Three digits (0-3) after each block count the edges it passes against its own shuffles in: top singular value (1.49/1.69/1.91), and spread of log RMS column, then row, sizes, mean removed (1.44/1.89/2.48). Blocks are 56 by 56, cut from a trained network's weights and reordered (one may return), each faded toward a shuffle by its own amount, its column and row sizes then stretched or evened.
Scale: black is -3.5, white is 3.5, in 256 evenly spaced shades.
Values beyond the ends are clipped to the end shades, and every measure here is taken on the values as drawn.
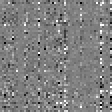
0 3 2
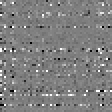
0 2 3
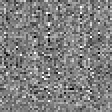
2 2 1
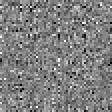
2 2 1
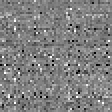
0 2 2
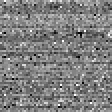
2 0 1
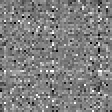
0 2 0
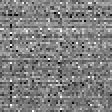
2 1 1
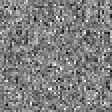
2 0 1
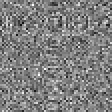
3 0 2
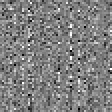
1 3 0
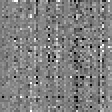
3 3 2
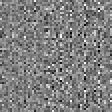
3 3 0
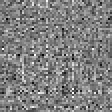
2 2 2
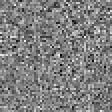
1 0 1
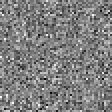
2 0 1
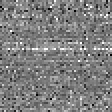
1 0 2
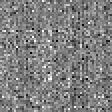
1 1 1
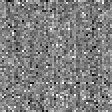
0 0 1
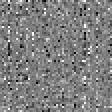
1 3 1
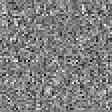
1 0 2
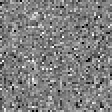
0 1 1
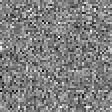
1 0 1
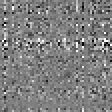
2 3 3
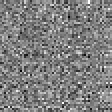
3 1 2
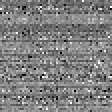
2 0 2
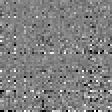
2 2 3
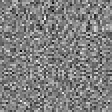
3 1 0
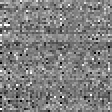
1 2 0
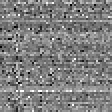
2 1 1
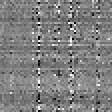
3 3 0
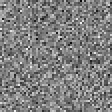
2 0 0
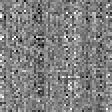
2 2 1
